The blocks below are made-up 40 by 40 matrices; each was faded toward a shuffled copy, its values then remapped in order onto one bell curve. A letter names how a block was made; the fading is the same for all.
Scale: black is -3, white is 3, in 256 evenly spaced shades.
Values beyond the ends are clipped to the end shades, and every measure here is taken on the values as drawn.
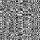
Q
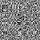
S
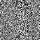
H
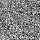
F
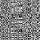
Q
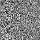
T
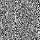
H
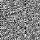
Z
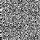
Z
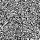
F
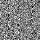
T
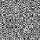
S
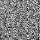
H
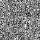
T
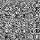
S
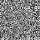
Z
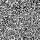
F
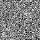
Z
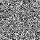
F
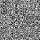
S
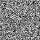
F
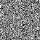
T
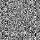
H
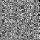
S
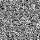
F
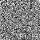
F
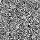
T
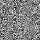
Z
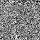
F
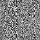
H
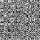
S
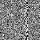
H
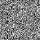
H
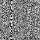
H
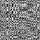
Q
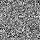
F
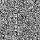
Z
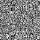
Z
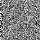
H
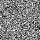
F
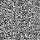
T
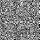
Z
